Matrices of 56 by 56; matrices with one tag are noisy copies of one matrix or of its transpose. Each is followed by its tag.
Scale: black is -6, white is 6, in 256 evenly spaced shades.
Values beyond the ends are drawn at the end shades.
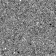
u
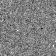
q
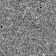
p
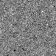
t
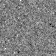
u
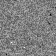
t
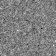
q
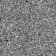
p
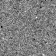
p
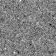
u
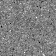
p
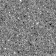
u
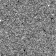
u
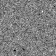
t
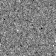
q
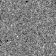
p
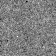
p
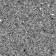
u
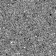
t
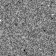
u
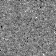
p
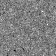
t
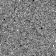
q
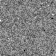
u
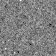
u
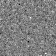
q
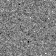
q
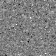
q
